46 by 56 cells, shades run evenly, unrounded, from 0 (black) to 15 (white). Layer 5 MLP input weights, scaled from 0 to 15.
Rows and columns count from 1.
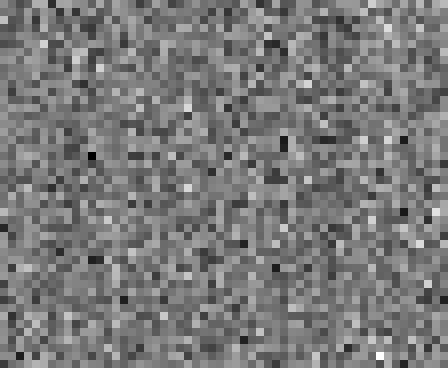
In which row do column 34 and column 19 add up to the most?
5
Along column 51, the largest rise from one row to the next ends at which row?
29
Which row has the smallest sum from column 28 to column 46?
12
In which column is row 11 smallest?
11
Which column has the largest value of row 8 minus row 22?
10
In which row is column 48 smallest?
22
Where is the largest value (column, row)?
48, 45
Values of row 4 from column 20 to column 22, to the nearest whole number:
6 7 5
